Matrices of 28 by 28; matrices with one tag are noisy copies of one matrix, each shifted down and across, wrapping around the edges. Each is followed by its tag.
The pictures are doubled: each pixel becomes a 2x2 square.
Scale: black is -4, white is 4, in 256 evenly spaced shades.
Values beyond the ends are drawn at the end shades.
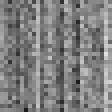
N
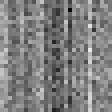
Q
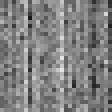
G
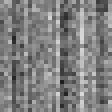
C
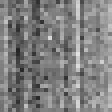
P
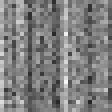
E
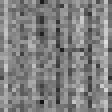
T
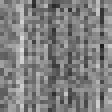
G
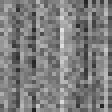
N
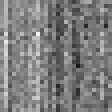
P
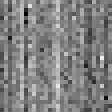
G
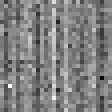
T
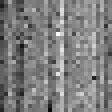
P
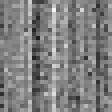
C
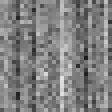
N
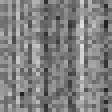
E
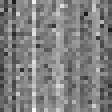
Q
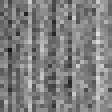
N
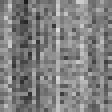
Q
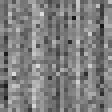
N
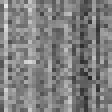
Q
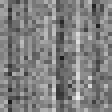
C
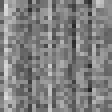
N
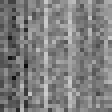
Q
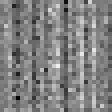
T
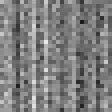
T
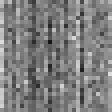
G
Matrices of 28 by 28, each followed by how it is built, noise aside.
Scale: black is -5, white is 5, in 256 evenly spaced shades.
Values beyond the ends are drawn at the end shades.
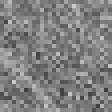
Toeplitz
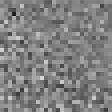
lower triangular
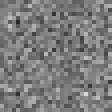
repeating rows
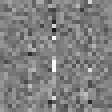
uneven columns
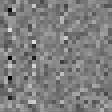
uneven columns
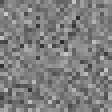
noise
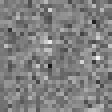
uneven columns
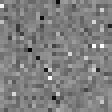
sparse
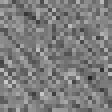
Toeplitz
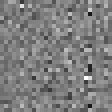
uneven columns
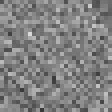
Toeplitz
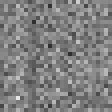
repeating rows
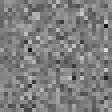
uneven columns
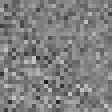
lower triangular
